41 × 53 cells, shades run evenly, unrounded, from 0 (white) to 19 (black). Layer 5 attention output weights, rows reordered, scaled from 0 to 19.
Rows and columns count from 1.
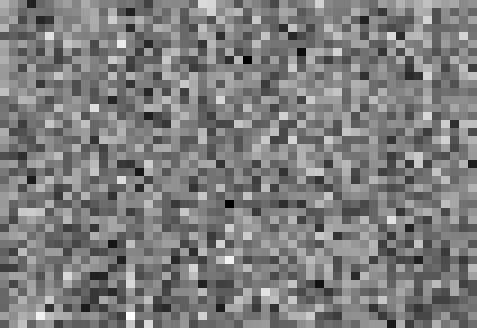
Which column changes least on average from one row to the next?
24
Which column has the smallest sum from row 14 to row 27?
50
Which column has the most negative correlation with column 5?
29
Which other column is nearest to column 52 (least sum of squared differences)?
20
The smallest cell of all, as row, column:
40, 15
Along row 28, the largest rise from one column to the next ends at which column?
34
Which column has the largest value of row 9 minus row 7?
46
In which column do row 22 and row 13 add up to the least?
35
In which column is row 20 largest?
3
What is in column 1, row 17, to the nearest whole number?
6
